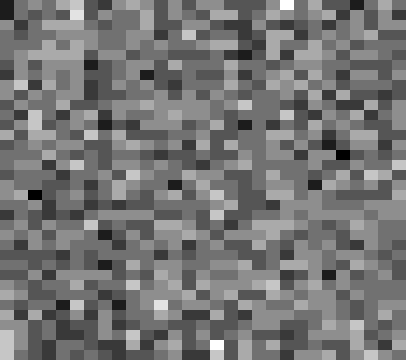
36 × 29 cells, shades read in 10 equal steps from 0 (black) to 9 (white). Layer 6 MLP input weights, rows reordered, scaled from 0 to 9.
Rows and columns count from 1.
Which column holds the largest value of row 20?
16
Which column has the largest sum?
20
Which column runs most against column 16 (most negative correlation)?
4
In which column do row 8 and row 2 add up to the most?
6
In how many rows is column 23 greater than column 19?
22
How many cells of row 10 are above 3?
16
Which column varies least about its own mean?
19
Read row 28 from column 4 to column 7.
2 5 5 5
